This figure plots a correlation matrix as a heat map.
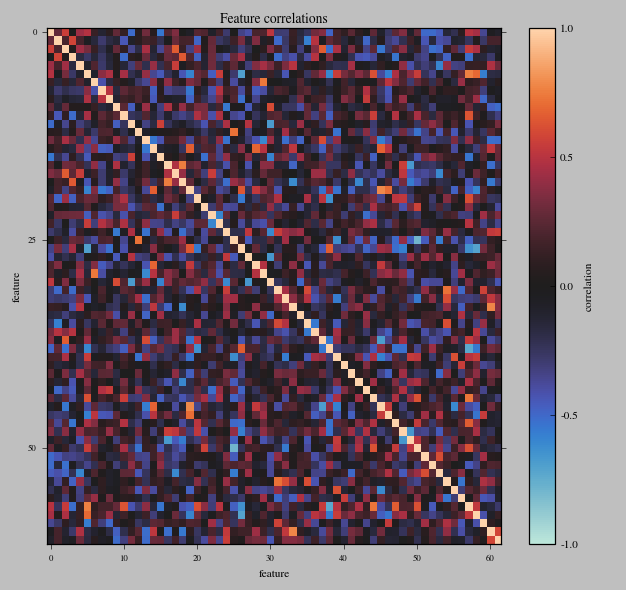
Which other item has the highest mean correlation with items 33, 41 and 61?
60
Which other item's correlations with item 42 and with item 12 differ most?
25
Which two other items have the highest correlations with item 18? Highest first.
16, 3
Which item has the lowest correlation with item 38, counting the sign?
57
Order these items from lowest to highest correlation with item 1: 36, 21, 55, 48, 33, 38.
48, 55, 21, 33, 38, 36
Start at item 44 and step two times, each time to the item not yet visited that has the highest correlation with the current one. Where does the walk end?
5
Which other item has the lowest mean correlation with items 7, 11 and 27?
30
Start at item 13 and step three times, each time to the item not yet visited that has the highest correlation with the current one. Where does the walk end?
17
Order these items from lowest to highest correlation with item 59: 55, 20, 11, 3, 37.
3, 37, 11, 20, 55
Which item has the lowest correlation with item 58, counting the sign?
26
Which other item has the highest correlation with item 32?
54
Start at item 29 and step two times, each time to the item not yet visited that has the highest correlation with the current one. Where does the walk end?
46
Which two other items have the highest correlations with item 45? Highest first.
19, 14
